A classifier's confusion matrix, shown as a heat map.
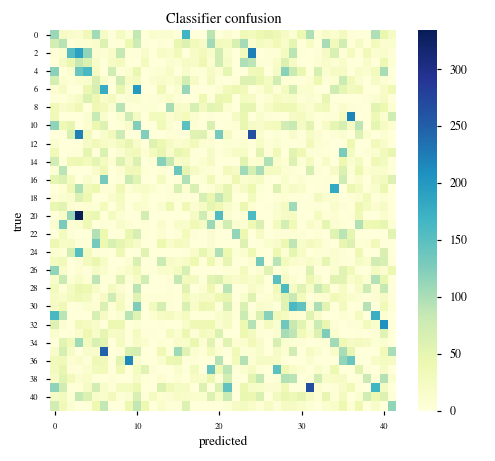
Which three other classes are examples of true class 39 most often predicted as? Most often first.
31, 21, 0
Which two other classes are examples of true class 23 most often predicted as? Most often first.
5, 29
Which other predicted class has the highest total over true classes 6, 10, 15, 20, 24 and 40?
3
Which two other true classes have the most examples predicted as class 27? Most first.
37, 25
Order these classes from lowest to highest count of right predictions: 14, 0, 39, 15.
14, 0, 15, 39
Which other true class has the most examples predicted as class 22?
1
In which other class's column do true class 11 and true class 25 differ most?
24
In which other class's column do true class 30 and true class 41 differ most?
29
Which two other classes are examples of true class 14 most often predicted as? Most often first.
13, 26
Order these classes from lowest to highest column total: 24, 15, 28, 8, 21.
15, 8, 21, 28, 24
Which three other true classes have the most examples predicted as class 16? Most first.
0, 10, 6
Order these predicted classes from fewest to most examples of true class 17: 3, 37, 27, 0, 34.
0, 37, 27, 3, 34
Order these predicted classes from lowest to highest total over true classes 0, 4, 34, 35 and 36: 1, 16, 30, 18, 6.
18, 30, 1, 16, 6
